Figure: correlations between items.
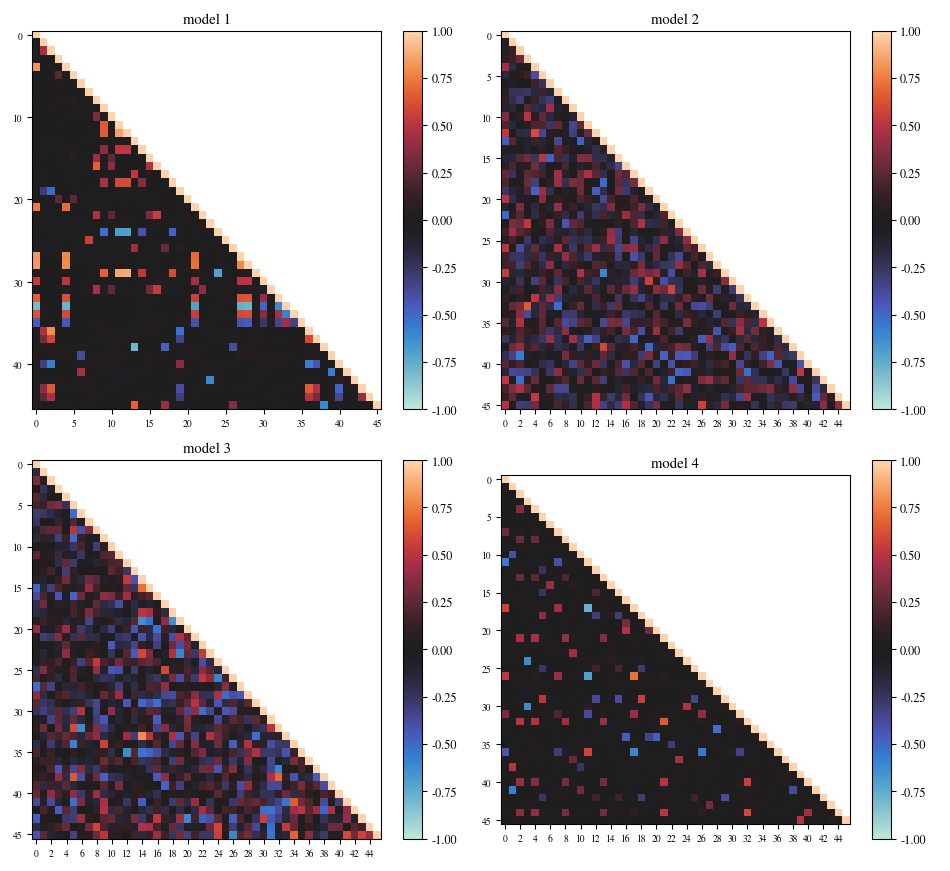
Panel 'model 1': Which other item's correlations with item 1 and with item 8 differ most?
16
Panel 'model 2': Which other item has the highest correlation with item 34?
35
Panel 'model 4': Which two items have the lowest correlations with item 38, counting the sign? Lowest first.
41, 10
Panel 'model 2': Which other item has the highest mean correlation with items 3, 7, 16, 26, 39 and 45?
17
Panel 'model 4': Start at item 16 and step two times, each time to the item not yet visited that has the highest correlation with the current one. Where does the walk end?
19
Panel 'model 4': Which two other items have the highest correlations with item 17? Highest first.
26, 0
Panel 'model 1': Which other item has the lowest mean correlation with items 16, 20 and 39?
41
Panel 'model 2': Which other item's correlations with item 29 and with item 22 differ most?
0
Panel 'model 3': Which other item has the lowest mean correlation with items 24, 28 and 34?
26
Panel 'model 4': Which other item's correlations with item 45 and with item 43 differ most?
39
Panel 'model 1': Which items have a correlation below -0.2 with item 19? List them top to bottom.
1, 2, 36, 37, 43, 44
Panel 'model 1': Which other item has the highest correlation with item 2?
36
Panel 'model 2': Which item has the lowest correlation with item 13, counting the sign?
29
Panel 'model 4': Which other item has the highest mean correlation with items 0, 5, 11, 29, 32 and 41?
18
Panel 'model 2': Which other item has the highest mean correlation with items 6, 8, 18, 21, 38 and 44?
23
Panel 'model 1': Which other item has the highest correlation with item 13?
45
